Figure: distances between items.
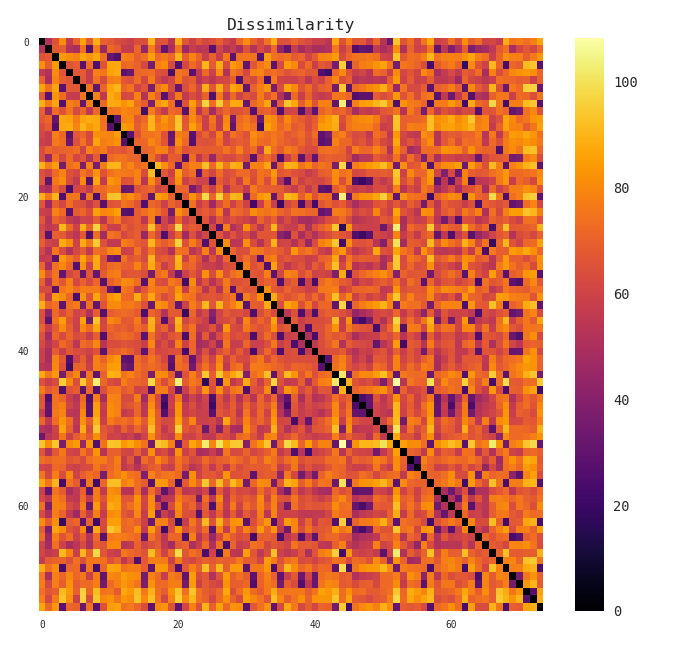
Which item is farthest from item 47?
52
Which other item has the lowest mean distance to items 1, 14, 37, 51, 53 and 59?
39
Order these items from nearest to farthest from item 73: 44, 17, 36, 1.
1, 17, 36, 44
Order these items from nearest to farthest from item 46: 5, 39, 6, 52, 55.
5, 55, 39, 6, 52
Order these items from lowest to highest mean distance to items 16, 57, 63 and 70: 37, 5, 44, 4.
5, 4, 37, 44
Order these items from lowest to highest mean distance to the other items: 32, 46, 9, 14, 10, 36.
46, 9, 36, 32, 14, 10
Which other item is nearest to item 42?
4
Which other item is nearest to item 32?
11
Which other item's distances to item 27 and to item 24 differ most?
44
